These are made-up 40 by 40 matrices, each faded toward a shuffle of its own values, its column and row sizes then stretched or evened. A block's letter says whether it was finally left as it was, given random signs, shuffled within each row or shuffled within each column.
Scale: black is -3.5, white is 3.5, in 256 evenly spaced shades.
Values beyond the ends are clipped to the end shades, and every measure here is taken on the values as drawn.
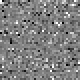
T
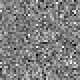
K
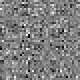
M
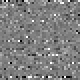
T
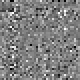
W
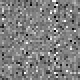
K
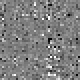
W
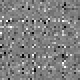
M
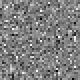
K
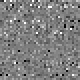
T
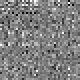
M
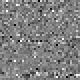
T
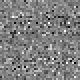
T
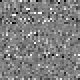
T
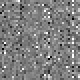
K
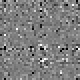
W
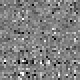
W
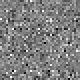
T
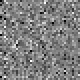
K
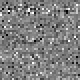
T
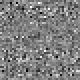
T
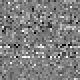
T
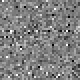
T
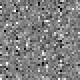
K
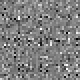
W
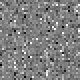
K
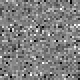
T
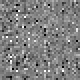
K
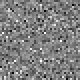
T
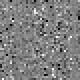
K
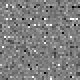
T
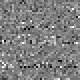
T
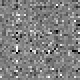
W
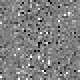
K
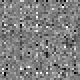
W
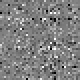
W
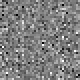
K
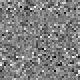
T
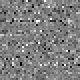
T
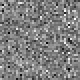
K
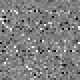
T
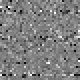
T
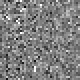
K
